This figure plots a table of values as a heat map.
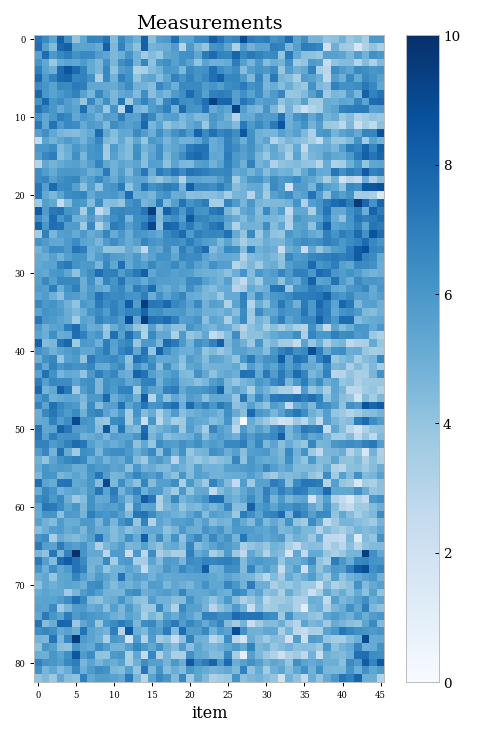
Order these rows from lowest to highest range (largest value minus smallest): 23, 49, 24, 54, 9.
54, 23, 24, 9, 49
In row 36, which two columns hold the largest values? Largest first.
14, 12
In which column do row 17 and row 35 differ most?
43
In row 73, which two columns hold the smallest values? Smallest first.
35, 28
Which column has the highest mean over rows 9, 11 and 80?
0
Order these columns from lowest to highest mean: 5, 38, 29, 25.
38, 29, 25, 5
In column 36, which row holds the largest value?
40
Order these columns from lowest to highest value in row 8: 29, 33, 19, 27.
33, 29, 19, 27
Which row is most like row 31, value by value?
29
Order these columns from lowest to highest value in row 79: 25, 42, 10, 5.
10, 25, 42, 5
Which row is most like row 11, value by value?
51
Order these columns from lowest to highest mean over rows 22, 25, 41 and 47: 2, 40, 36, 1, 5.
36, 40, 5, 1, 2
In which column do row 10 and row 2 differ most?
26
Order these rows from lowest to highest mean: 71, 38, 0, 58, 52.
71, 38, 58, 52, 0
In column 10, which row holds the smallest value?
67
